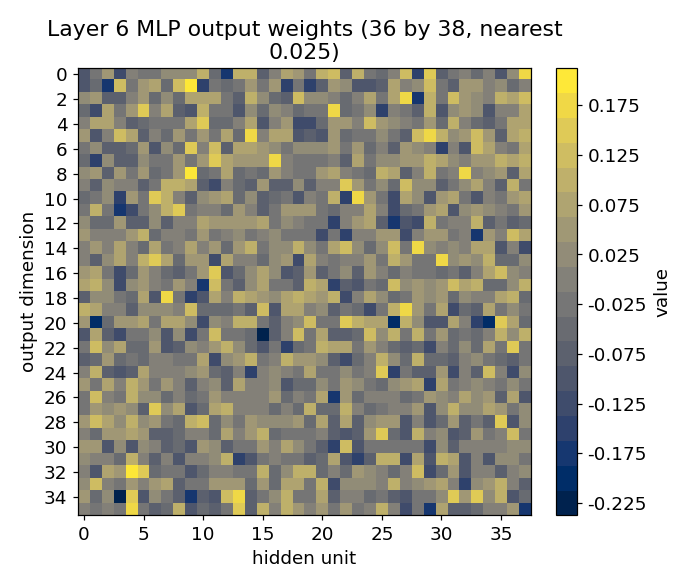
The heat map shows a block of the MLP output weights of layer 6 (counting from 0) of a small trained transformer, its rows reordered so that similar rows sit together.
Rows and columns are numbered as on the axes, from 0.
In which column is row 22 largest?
36
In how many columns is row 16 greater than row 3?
16
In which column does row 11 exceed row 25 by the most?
29
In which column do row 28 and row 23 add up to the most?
10
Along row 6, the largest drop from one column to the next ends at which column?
12
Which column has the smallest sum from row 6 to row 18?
3
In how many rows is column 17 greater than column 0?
18
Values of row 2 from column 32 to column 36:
0.05 0.025 0 0.1 0.075
